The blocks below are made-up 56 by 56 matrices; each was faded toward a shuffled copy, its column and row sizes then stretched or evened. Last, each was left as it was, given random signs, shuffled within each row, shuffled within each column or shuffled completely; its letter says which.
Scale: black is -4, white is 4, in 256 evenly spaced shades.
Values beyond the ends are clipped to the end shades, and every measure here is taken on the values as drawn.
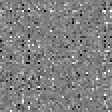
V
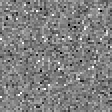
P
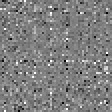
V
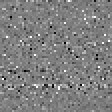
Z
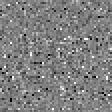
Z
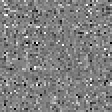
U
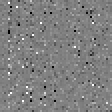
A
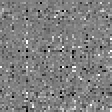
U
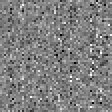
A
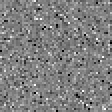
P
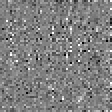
V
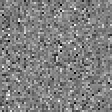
A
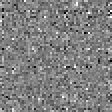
U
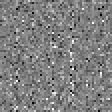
A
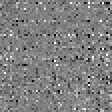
U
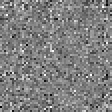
U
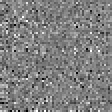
V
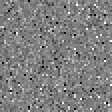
P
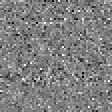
Z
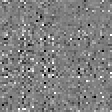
V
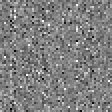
A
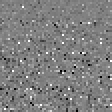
Z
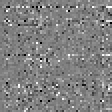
U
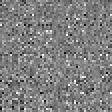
V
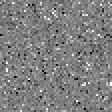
P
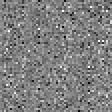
A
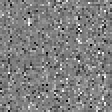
A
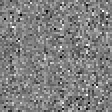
A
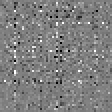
U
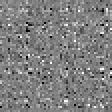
V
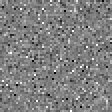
P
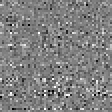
U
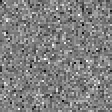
P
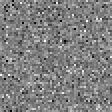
P
